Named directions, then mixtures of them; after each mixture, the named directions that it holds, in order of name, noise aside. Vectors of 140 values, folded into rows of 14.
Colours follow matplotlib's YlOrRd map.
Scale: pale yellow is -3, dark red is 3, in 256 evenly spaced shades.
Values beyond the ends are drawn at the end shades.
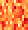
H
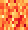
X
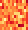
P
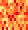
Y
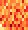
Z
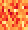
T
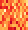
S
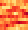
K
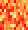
S, X, Z.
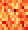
T.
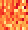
P, T, Z.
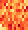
S, Z.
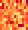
P.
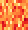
H.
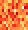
T.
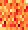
Y, Z.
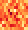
T, Z.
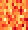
H, P, Y.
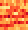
K.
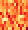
P, Y.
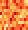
K, S, Y.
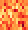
T.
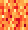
T, X.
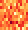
K, P, S.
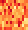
H.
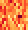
P, Y, Z.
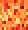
K, T, Y.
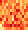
Z.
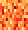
H, T, X.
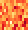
H, X.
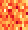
K, S, T.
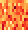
H, X, Y.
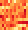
K, P, X.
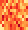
S, T, Z.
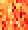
H, S.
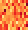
S.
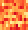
H, K, P.
